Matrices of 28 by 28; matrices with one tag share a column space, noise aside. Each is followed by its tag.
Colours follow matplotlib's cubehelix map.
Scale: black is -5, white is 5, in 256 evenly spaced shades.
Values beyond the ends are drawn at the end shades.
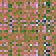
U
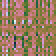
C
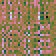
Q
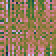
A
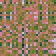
Q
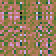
Q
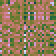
Q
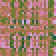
C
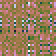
U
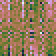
A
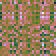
Q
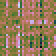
C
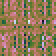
C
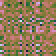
U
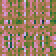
C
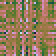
A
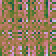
A
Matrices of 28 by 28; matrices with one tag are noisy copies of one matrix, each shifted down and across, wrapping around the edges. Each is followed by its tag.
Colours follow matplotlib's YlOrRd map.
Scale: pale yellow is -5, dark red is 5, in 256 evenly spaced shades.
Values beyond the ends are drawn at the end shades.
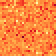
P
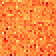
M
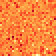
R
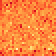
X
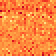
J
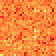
P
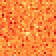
R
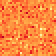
P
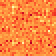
P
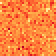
R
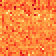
J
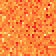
M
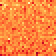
J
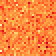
M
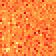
R
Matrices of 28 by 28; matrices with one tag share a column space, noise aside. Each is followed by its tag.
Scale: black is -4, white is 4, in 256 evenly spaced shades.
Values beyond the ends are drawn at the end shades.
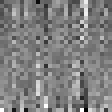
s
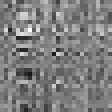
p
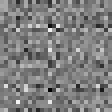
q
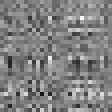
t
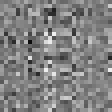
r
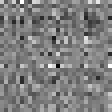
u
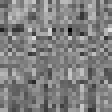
p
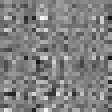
t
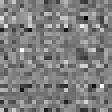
q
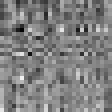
p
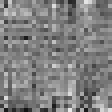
s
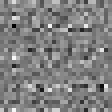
q
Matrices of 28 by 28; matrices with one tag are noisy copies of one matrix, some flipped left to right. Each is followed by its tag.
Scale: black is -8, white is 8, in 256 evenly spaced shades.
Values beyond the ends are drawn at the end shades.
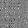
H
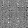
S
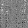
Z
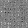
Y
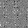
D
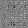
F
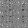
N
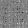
Y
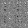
N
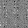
D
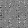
S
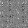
N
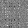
H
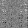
Z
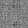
F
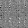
S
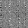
S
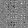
F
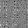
D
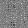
F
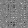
F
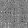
Y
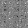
N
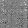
Z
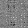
F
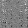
Z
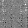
Z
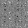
N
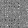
H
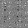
N
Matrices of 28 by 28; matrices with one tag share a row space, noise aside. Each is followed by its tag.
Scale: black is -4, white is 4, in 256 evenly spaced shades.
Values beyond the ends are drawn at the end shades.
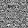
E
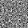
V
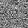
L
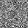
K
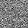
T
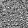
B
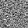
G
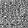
T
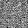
E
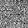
T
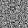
K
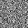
K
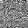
E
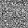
T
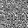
E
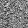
G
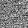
L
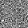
V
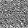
T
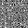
T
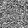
B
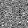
V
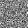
E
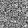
L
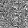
L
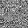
E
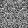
E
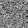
B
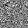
G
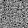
B
